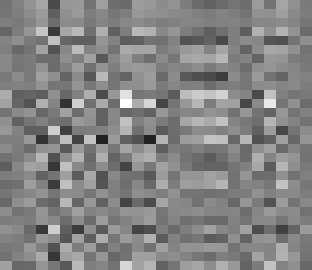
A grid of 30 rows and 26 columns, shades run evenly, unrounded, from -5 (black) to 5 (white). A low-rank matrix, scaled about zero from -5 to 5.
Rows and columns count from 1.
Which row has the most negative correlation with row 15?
19
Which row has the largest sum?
12
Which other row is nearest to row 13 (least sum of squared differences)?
20
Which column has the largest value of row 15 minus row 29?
5
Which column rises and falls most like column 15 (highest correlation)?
22
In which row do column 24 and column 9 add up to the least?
26
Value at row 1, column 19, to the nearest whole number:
-1
